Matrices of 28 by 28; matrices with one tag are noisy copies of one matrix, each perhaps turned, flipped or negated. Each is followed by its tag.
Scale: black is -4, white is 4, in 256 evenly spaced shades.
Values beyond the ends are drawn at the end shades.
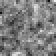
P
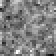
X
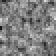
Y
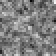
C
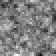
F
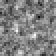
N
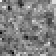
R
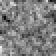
X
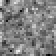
X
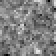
X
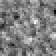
N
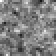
P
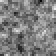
P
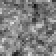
P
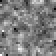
P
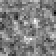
N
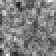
X
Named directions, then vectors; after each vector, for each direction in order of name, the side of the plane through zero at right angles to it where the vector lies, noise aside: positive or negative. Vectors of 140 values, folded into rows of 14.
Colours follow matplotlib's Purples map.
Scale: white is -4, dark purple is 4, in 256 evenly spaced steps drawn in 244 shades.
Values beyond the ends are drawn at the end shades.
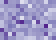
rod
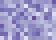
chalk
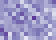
positive, positive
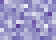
positive, negative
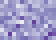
negative, negative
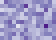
negative, positive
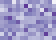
negative, positive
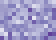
negative, negative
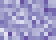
negative, negative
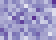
positive, positive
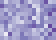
negative, negative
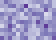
negative, positive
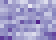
negative, positive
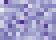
negative, positive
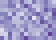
negative, negative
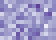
positive, negative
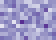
negative, positive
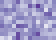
positive, negative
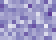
positive, negative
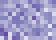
positive, positive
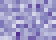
positive, negative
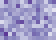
positive, positive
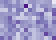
negative, positive
